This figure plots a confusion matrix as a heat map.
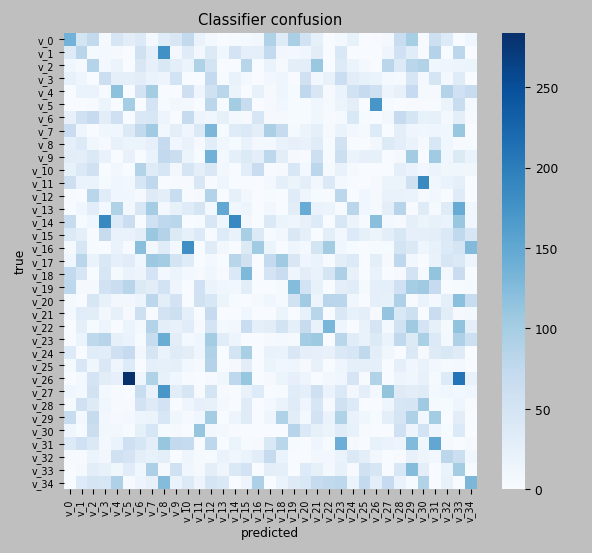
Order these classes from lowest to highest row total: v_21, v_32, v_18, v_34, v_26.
v_32, v_21, v_18, v_26, v_34
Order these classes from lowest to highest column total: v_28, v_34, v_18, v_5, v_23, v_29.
v_34, v_18, v_5, v_28, v_23, v_29
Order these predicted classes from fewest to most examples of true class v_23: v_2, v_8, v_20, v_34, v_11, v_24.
v_11, v_24, v_34, v_2, v_20, v_8
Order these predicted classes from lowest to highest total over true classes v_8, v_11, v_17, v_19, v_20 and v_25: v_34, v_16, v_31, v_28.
v_16, v_34, v_31, v_28
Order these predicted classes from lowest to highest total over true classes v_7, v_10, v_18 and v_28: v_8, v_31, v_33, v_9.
v_9, v_8, v_31, v_33
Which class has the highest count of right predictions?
v_14
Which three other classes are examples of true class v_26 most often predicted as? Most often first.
v_5, v_33, v_15
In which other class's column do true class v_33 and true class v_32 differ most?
v_29
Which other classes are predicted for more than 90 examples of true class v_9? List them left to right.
v_12, v_29, v_31
